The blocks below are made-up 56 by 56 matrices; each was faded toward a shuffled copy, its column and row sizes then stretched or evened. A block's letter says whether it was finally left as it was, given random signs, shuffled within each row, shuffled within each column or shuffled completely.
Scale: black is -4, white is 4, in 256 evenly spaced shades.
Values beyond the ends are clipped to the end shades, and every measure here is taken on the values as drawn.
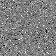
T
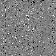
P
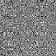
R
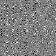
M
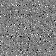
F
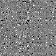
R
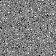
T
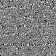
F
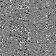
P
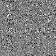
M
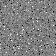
T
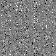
P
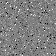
T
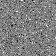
T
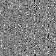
P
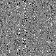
P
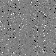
P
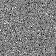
T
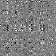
R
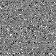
F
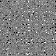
M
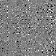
R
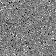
T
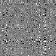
R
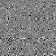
R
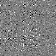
R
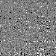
M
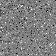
T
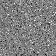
T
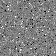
T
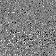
F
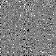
M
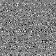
F
